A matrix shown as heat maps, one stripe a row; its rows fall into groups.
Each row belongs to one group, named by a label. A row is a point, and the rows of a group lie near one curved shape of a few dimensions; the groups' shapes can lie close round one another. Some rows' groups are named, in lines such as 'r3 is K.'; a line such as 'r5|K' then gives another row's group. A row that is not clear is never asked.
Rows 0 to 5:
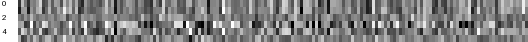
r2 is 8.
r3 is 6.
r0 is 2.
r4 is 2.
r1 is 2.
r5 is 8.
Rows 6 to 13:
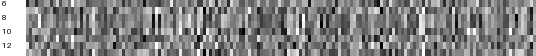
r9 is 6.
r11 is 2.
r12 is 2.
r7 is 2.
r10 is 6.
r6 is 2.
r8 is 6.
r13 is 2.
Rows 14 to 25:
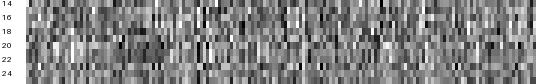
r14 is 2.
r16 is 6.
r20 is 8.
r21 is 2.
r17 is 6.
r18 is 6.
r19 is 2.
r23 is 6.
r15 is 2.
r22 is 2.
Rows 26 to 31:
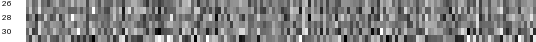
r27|6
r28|2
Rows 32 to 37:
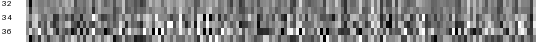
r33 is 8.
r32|8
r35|8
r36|6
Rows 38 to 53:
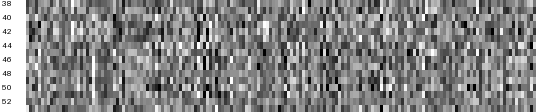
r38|2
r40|2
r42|8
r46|2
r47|2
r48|6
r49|2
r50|6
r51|2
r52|6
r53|2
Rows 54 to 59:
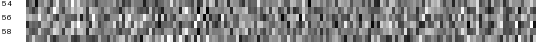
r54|2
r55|8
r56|6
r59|8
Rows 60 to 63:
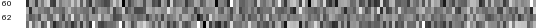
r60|2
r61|8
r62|8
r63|2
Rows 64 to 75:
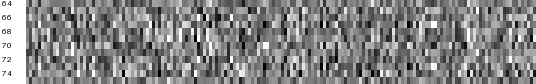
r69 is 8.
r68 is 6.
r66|2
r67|8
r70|8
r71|2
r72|2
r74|6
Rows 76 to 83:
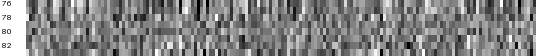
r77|8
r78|2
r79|6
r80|6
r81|6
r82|8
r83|2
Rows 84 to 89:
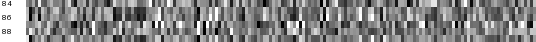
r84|8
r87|6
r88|2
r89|2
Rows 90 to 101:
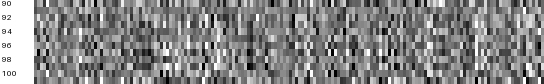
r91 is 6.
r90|8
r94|2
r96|6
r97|8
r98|2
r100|6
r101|6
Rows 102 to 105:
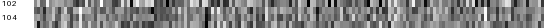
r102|6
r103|2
